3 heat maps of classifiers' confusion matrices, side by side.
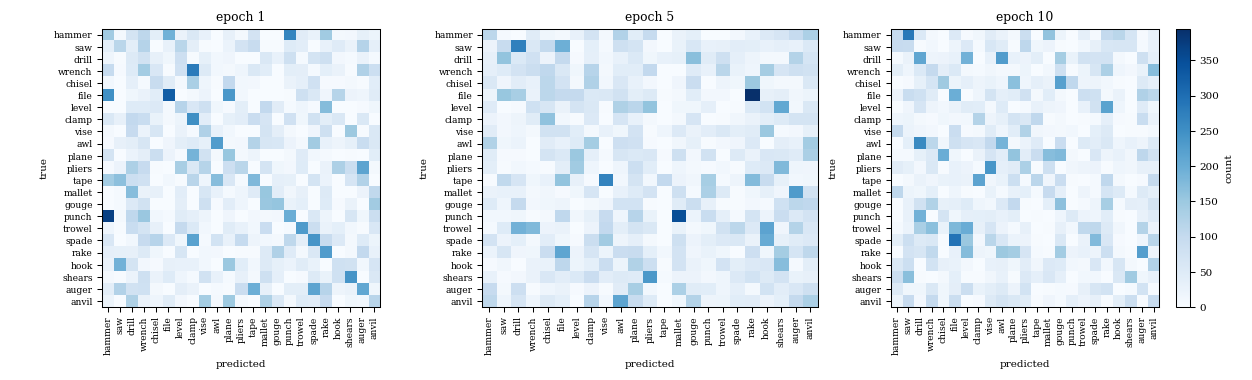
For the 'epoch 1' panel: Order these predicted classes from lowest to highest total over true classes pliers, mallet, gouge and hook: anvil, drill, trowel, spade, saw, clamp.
spade, clamp, trowel, saw, anvil, drill
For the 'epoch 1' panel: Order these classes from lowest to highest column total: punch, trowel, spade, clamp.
trowel, punch, spade, clamp
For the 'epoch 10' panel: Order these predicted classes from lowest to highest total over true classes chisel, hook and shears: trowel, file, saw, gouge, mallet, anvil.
trowel, file, mallet, anvil, saw, gouge
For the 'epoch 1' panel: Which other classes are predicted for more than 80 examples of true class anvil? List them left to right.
drill, vise, plane, mallet, rake
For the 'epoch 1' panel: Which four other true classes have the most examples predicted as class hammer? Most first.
punch, file, tape, wrench
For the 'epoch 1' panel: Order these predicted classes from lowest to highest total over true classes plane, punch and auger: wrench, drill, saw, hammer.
saw, drill, wrench, hammer
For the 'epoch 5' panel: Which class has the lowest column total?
tape
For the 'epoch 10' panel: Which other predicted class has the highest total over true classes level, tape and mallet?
rake
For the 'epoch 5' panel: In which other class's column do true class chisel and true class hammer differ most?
rake
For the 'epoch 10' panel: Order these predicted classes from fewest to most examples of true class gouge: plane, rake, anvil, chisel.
chisel, anvil, plane, rake
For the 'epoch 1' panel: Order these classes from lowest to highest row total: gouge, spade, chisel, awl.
chisel, gouge, awl, spade
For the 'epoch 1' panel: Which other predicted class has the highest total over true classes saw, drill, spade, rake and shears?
wrench
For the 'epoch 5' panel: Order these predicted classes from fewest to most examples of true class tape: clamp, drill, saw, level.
clamp, level, drill, saw
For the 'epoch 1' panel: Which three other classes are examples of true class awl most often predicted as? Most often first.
spade, tape, auger
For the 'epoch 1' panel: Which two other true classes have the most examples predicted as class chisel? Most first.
spade, plane
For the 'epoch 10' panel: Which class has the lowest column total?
punch
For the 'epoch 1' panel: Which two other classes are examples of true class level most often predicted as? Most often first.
rake, mallet
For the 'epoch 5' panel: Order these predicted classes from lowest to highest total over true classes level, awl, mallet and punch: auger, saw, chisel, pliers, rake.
saw, chisel, rake, pliers, auger
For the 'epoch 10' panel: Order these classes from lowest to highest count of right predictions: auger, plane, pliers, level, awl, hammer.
level, auger, hammer, pliers, plane, awl
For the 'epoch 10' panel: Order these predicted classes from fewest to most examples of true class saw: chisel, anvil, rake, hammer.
chisel, anvil, rake, hammer
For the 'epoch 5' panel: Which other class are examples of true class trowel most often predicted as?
hook
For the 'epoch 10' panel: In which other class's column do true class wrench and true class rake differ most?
auger
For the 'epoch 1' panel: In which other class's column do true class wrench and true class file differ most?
clamp
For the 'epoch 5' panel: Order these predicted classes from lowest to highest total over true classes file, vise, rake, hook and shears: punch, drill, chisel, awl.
punch, drill, awl, chisel
